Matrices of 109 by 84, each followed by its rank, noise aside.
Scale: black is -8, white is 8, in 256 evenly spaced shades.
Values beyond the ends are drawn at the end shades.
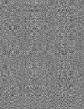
eight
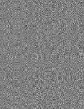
eight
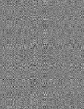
five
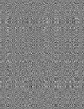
five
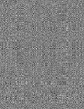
seven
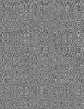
six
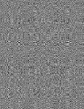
eight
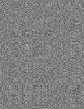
eight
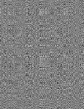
eight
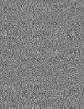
eight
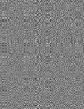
four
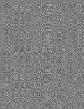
six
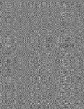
six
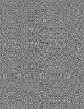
seven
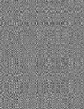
four
